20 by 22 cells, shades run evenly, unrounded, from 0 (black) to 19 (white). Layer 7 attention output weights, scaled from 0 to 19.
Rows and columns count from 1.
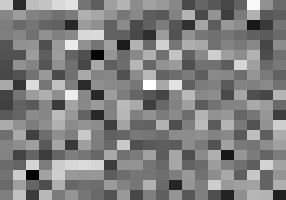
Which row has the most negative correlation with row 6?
4
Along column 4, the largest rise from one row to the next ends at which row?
20
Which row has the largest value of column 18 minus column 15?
3
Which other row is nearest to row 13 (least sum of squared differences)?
15
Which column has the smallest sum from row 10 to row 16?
8
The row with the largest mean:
17
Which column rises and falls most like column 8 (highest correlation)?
7
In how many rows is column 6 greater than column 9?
12
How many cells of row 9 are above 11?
6
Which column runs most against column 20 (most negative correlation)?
16
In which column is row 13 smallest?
9
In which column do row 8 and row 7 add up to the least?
1
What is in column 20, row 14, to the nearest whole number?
14
